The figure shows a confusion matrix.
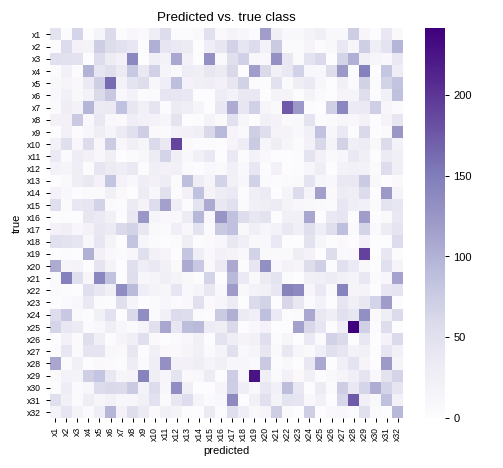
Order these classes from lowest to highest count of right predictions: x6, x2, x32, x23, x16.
x23, x2, x6, x32, x16
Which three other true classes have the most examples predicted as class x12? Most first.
x10, x30, x3
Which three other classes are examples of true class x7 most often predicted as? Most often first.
x22, x27, x23
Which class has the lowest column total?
x30
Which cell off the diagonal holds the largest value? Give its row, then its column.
x25, x28
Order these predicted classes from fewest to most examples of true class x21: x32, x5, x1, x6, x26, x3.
x1, x26, x3, x6, x32, x5
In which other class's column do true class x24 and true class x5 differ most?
x6
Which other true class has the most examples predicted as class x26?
x7
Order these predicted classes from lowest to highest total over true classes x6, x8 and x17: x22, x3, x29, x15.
x15, x22, x3, x29
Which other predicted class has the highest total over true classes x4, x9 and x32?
x29
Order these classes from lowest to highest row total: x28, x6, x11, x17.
x11, x6, x28, x17
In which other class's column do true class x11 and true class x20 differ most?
x13
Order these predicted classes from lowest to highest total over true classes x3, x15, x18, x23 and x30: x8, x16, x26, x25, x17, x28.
x26, x16, x25, x28, x17, x8
